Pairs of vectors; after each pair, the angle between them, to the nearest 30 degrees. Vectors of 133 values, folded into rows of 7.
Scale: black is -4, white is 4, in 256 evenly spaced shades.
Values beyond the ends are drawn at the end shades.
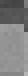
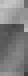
150 degrees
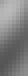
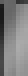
120 degrees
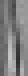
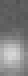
90 degrees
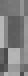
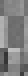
30 degrees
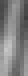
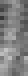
30 degrees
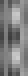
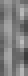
90 degrees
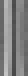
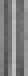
150 degrees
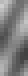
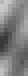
30 degrees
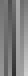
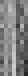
150 degrees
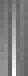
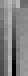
150 degrees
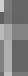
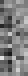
120 degrees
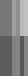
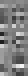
90 degrees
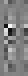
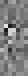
150 degrees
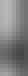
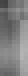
150 degrees
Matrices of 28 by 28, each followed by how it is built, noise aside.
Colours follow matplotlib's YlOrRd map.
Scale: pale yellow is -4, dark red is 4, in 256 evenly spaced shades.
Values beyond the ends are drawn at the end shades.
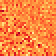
lower triangular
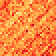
Hankel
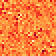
block diagonal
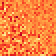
lower triangular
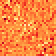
block diagonal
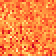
lower triangular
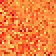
lower triangular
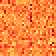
uneven columns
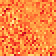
lower triangular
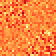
block diagonal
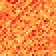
Hankel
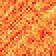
Hankel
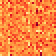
uneven columns
